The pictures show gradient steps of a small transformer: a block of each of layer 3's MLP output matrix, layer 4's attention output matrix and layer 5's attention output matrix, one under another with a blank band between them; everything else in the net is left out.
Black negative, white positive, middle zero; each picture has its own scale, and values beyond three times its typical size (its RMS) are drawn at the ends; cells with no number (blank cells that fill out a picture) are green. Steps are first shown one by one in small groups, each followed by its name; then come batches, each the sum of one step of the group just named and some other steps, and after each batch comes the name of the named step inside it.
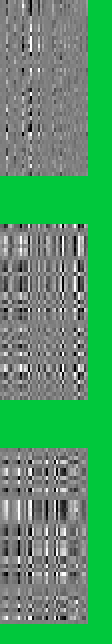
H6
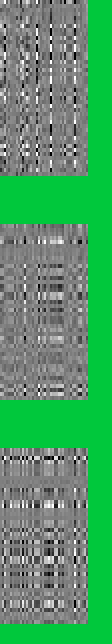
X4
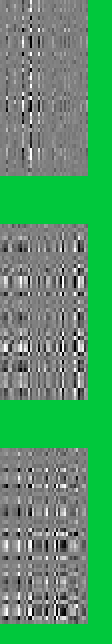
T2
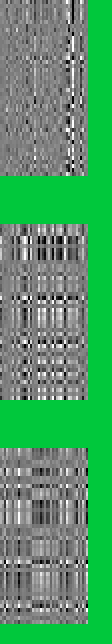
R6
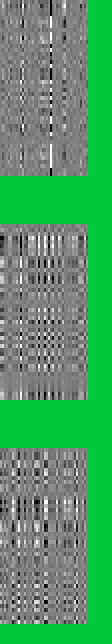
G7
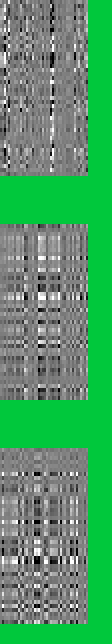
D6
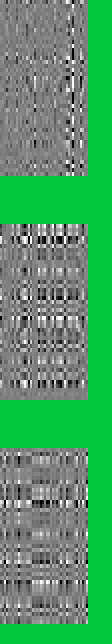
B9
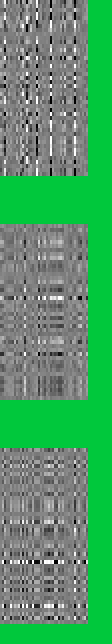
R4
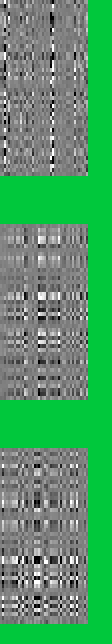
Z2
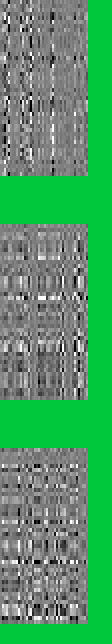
T2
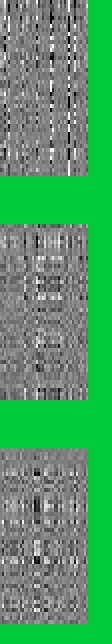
D6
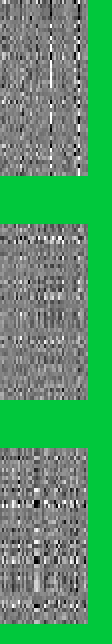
X4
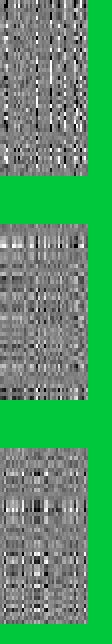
X4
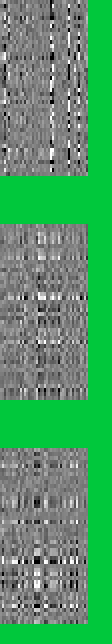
Z2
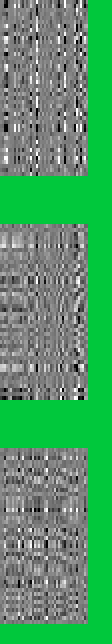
T2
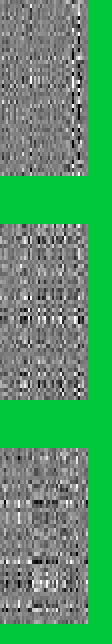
B9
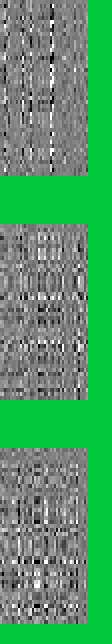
T2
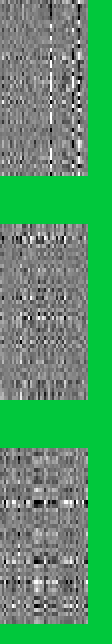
B9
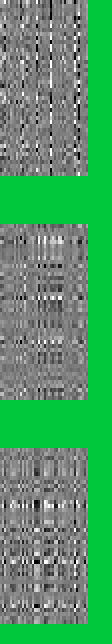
X4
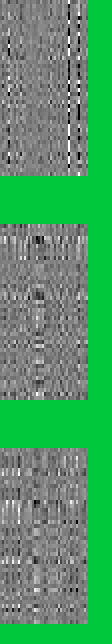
H6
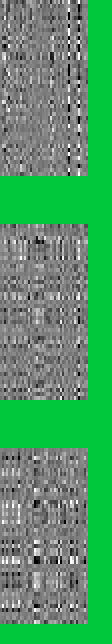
D6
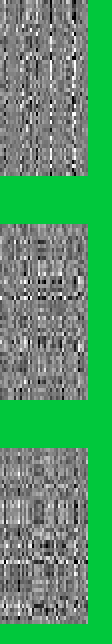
T2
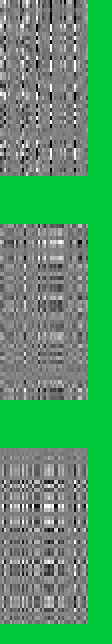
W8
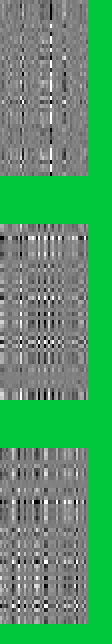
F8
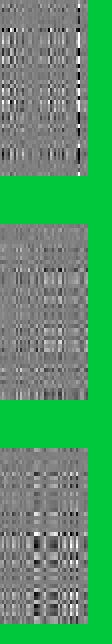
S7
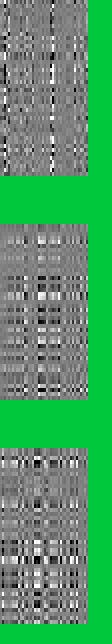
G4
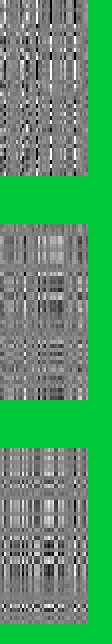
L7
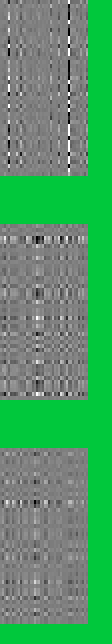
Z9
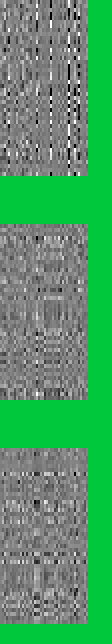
Z9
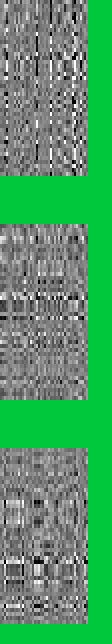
L7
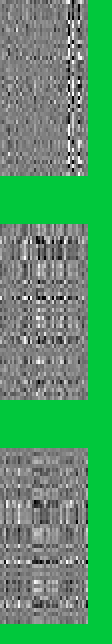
Z9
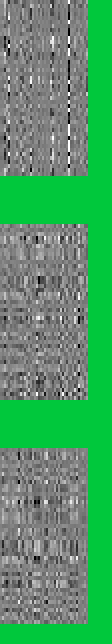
Z9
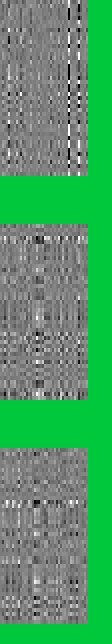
Z9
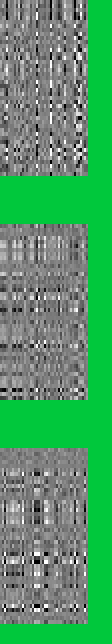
L7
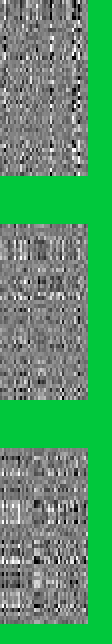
G4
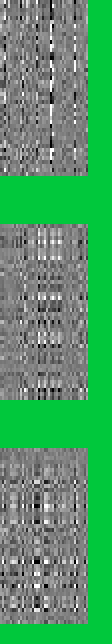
W8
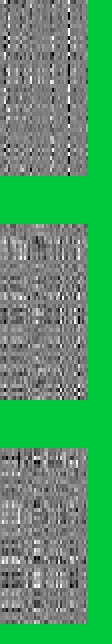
G4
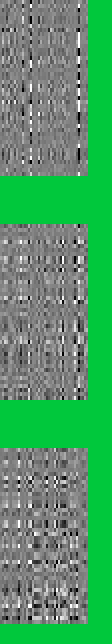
S7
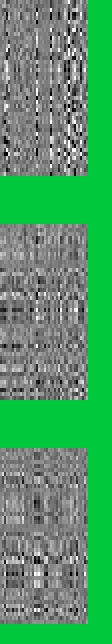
Z9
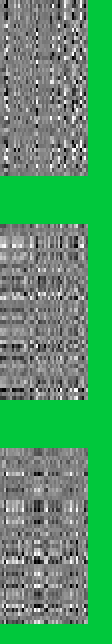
G4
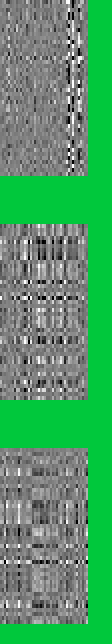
S7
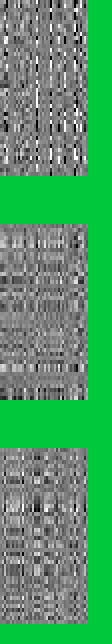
W8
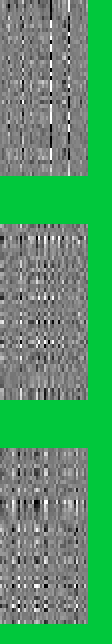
F8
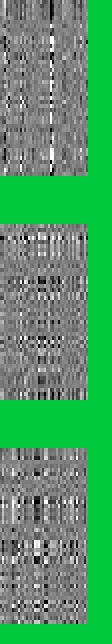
F8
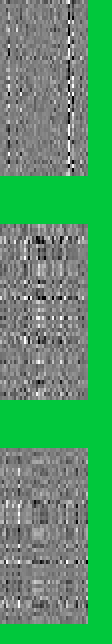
Z9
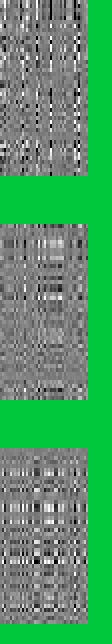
W8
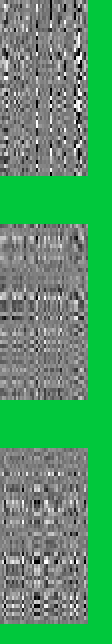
S7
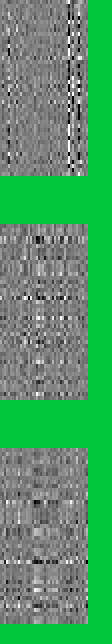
Z9
